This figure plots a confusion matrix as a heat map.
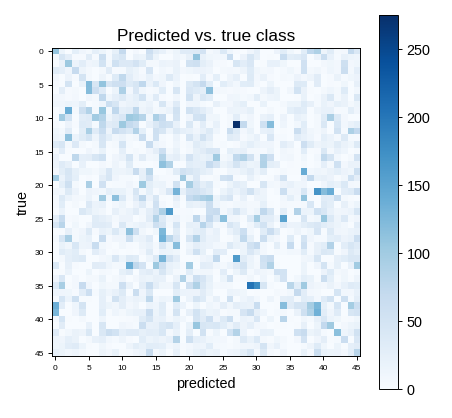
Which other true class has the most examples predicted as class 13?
20
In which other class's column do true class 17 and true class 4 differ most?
16
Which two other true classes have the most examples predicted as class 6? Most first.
10, 29
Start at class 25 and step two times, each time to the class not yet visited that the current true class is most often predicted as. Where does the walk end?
19
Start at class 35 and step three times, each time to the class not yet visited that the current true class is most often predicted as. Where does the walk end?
37
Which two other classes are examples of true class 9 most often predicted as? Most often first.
2, 7
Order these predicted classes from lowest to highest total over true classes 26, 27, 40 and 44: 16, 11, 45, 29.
29, 45, 11, 16
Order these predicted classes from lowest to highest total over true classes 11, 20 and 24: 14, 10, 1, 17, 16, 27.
1, 14, 10, 16, 17, 27
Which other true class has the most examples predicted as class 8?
42
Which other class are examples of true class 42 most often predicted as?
27
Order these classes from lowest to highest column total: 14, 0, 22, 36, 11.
36, 0, 11, 14, 22
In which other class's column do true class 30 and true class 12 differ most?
5
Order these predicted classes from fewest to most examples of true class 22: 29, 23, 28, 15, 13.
29, 28, 15, 13, 23
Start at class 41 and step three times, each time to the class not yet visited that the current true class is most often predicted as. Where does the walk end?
0
